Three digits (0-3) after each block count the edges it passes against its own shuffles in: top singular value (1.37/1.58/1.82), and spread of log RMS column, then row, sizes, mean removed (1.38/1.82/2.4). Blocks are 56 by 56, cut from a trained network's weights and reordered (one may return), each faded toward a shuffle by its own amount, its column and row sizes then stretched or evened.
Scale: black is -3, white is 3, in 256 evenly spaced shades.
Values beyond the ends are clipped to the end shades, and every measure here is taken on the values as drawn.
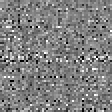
0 2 3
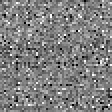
0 1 1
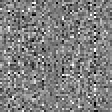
2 3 0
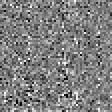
0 2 2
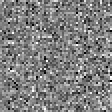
1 2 0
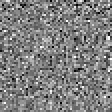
2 1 2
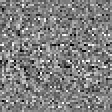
1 0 3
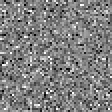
0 1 1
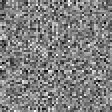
3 1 1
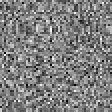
3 0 1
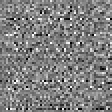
2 2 3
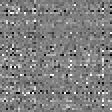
1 2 3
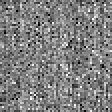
1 0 0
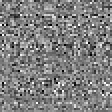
2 1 3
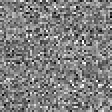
2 1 2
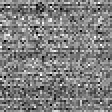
3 2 0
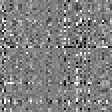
3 3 3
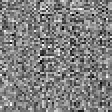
3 2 1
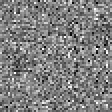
1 2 0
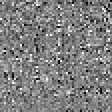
0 2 2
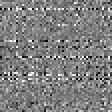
3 2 3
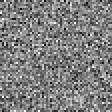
2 0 1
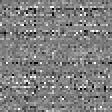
2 1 3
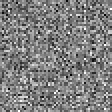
3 1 0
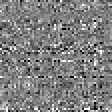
2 2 3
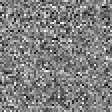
1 1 2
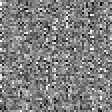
1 3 0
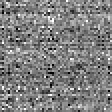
2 2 1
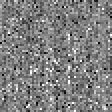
0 1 0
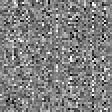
2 3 0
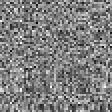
3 0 0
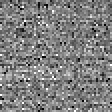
1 1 1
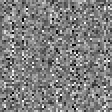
1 3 0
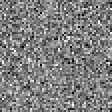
1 0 0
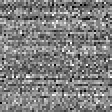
3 0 1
